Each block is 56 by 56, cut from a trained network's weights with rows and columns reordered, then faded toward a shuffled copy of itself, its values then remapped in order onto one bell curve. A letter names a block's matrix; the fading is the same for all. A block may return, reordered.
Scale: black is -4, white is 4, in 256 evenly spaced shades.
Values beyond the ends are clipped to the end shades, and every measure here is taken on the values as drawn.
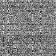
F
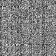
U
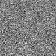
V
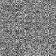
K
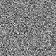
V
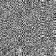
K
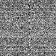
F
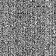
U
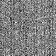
U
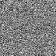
V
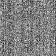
U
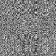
K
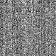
U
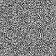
K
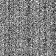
U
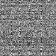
F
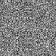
K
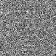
V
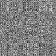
K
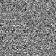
V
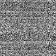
F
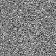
V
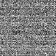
F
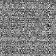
F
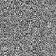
K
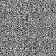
V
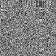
K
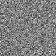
V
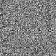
V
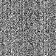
U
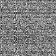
F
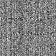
U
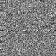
V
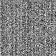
U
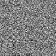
K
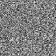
V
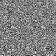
V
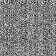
U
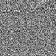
V
